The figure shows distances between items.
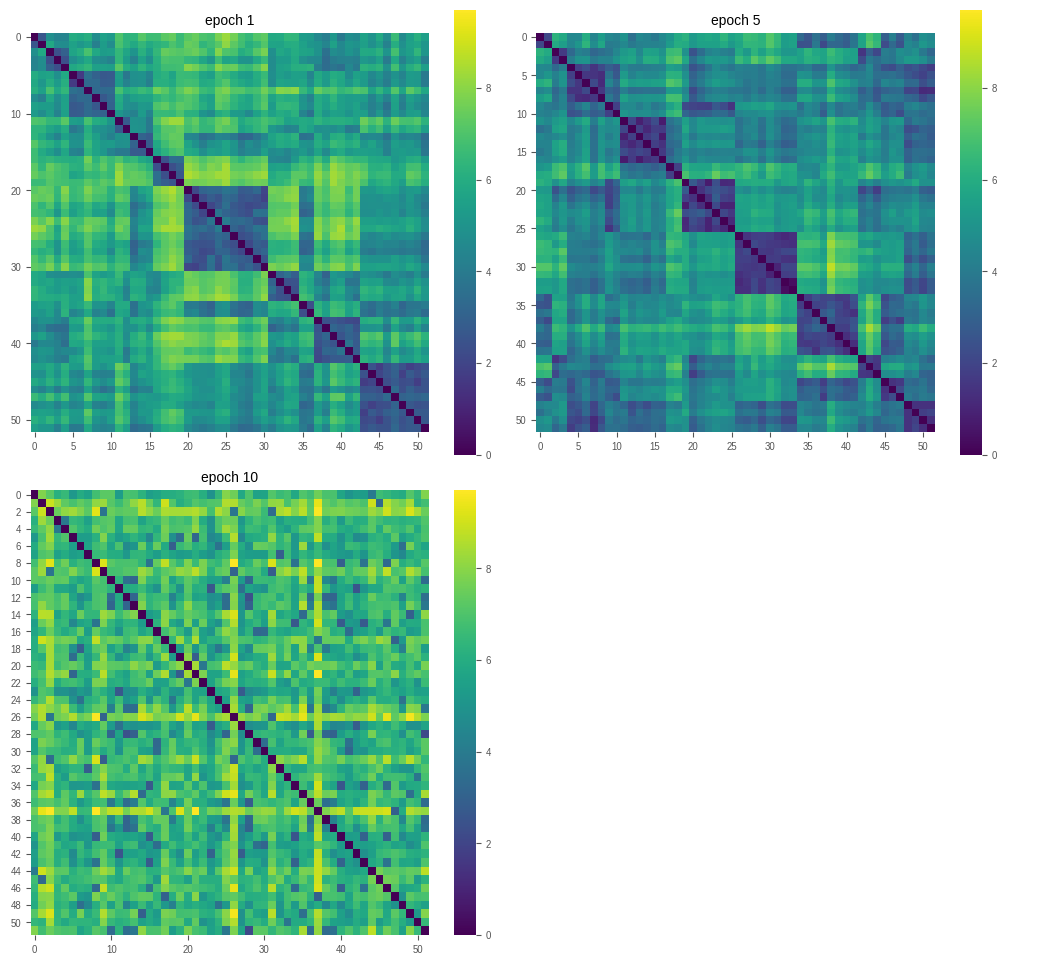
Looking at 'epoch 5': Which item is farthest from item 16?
38
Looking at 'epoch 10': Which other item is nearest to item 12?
28
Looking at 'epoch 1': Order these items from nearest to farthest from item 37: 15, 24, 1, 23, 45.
1, 15, 45, 23, 24
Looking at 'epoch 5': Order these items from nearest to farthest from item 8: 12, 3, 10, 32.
10, 32, 3, 12
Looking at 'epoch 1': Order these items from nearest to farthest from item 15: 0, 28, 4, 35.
28, 35, 4, 0
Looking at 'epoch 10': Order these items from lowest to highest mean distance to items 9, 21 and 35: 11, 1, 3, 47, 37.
11, 3, 47, 1, 37
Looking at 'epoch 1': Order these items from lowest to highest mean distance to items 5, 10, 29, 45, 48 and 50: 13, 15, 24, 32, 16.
13, 15, 24, 32, 16
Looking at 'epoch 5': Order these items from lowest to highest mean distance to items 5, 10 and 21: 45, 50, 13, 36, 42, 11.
50, 45, 42, 36, 13, 11
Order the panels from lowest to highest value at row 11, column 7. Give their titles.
epoch 5, epoch 10, epoch 1
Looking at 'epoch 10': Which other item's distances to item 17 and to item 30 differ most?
37
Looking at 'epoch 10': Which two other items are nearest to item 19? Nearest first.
21, 5
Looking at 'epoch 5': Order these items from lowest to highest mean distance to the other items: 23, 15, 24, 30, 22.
15, 22, 24, 23, 30
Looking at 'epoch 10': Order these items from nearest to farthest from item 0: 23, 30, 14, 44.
44, 23, 30, 14
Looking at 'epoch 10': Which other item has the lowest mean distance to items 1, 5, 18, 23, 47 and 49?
27
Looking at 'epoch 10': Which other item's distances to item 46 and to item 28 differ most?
51
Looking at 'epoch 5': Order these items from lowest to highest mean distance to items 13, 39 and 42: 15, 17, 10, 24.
15, 10, 24, 17
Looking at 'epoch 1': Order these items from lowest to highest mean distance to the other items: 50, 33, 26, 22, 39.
50, 22, 26, 33, 39
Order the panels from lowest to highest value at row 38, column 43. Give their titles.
epoch 1, epoch 10, epoch 5
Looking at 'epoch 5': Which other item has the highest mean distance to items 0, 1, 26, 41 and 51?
43
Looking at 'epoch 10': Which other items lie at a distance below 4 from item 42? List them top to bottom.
11, 23, 27
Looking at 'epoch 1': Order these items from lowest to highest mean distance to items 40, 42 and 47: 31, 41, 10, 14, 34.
41, 31, 34, 10, 14
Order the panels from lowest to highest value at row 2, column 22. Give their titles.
epoch 5, epoch 1, epoch 10
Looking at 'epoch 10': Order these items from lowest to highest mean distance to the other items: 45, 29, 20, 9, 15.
15, 29, 45, 20, 9
